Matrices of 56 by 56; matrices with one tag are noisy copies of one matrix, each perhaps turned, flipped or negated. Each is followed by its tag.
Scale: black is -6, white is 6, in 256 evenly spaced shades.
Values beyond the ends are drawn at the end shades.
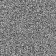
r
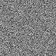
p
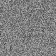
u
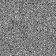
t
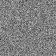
t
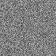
p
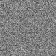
r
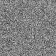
r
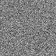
p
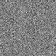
p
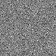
p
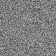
u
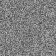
r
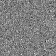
r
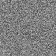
p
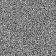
r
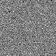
p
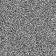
t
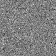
u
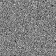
t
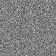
p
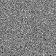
p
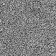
u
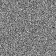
t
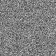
t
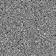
p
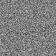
p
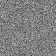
u
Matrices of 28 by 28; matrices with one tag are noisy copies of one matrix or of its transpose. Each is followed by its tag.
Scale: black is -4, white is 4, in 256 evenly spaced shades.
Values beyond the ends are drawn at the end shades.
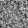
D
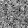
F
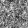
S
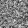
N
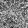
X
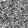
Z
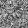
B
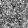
S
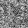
F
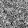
F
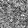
F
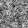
S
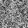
X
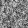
B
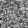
D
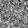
D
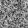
Z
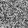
Z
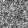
S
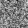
Z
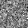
B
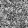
F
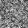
D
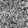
X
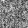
S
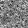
Z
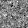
B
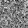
Z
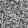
D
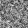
D
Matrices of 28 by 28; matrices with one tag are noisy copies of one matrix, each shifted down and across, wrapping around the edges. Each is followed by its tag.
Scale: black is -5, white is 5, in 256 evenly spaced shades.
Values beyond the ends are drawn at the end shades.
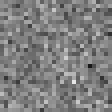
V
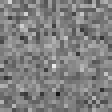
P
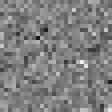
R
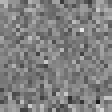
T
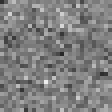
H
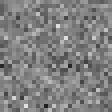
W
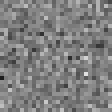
R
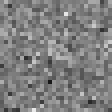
H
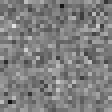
P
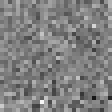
T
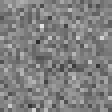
W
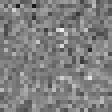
R
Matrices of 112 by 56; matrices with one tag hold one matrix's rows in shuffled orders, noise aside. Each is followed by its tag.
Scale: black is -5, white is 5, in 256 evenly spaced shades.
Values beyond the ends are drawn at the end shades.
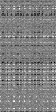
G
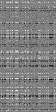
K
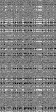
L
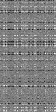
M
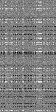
L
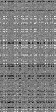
M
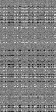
M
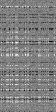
K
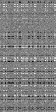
M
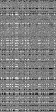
K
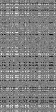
K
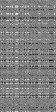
K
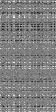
G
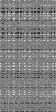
G
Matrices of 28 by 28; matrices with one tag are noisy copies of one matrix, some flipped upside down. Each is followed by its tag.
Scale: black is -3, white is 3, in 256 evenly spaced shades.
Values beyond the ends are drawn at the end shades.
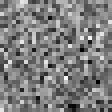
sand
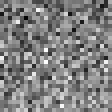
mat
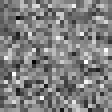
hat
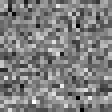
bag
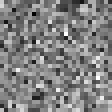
sand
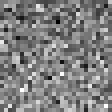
mat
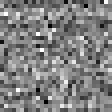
bag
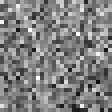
sand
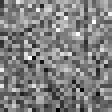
mat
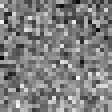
sand
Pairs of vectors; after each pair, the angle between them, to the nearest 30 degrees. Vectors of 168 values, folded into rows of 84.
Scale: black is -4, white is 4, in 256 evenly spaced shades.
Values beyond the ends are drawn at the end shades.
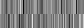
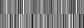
150 degrees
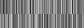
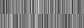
30 degrees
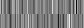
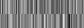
120 degrees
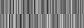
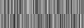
150 degrees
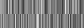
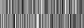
30 degrees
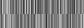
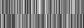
150 degrees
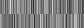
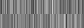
30 degrees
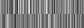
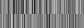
120 degrees
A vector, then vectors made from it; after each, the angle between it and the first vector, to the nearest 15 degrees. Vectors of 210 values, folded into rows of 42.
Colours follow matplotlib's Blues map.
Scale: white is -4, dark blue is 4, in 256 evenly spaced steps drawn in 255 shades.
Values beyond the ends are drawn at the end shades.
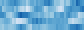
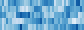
30 degrees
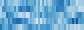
150 degrees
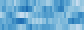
165 degrees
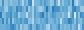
105 degrees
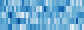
135 degrees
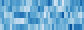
45 degrees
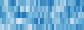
45 degrees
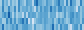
105 degrees
